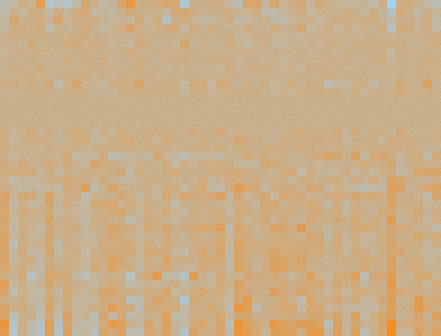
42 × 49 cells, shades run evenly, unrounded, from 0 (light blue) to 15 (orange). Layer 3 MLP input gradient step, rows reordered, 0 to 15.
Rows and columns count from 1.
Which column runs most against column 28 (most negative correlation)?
21
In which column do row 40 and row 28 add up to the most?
44
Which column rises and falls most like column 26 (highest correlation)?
16
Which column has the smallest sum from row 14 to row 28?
2
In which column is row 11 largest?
48
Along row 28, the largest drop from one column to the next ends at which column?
45
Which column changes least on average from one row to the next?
46
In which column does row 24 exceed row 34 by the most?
10
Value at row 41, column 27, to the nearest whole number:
13
